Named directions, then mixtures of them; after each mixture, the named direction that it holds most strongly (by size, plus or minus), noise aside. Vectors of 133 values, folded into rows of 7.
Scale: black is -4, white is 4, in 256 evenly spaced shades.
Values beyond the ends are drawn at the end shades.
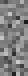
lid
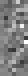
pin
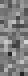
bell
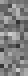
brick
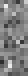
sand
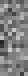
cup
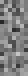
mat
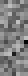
lid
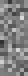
cup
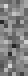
bell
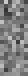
mat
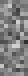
brick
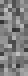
mat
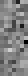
pin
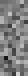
lid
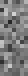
sand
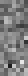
brick
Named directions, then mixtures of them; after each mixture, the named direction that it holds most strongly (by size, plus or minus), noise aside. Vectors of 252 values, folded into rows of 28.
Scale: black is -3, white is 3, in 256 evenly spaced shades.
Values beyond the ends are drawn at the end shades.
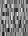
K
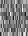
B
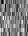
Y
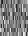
B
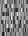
K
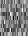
B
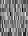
B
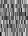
B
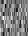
Y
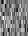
Y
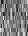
Y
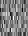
B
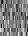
Y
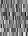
B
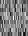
B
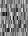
K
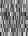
B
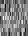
Y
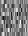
K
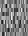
K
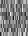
B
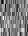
Y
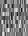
K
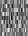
K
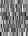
B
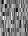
K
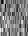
Y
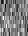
Y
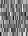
B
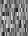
K
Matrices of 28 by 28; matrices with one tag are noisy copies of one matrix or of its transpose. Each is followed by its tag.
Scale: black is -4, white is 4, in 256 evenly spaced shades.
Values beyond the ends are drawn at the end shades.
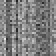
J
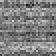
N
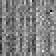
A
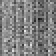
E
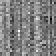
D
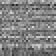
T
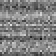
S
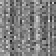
D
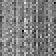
E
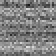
N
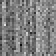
A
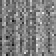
A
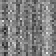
N
